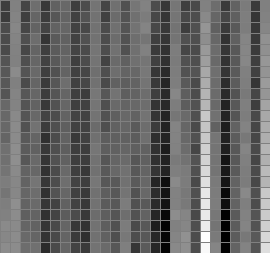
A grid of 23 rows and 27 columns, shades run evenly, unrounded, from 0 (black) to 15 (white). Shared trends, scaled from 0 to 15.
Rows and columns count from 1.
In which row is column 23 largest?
2
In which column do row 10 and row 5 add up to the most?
21
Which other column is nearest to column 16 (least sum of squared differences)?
5
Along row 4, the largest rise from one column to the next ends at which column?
27
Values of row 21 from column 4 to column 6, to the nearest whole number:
6 3 4
